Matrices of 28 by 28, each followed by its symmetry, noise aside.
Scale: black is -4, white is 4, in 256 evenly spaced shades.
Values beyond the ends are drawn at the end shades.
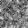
symmetric.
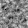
same after a half turn.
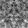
mirrored left to right.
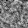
no symmetry.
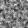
no symmetry.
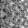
mirrored top to bottom.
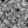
symmetric across the other diagonal.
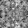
mirrored top to bottom.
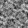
same after a half turn.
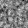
no symmetry.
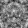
mirrored left to right.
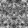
mirrored left to right.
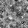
symmetric across the other diagonal.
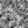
symmetric across the other diagonal.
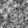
symmetric.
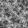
symmetric across the other diagonal.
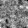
antisymmetric.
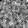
no symmetry.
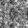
mirrored top to bottom.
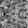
mirrored top to bottom.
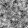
symmetric.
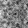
mirrored top to bottom.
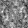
same after a half turn.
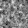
no symmetry.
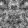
mirrored left to right.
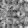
mirrored top to bottom.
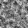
antisymmetric.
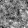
symmetric.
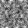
same after a half turn.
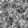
symmetric.
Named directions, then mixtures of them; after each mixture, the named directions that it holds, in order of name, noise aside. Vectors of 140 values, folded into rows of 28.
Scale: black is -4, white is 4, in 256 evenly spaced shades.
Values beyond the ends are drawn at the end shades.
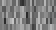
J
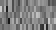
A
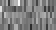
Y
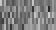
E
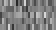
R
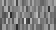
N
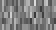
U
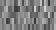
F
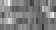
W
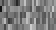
J, Y.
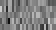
A.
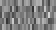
E, F.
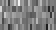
Y.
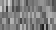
A, W.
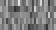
F, Y.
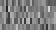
A, N.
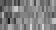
U, W, Y.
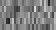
A, F.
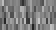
J, N.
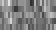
F, U, W.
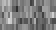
U, W.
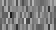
N.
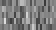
J.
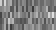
E, R, W.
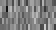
A, F.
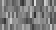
J, U.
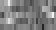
W.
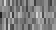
E, R.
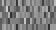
F, N.
